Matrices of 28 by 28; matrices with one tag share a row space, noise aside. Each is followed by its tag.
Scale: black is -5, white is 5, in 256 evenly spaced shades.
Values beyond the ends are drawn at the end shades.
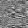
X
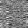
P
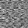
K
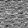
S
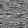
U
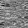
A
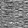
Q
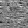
U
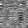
U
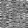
P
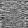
A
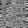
P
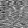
K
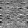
U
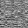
S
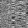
X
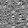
X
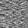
K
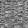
S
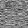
S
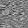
K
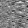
X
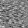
K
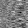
X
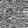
P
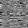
U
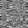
P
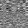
P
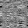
U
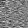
K
